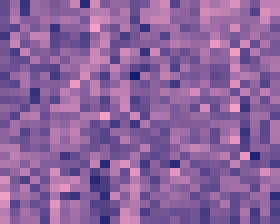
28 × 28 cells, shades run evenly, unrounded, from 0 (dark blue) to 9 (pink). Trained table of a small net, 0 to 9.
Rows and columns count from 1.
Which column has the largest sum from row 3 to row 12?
10
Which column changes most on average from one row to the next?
24
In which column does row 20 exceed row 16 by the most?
25
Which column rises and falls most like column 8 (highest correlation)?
7
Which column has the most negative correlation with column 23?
3
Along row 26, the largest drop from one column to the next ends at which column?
2
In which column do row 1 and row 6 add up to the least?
9
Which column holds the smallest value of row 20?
26
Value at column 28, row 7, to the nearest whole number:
4
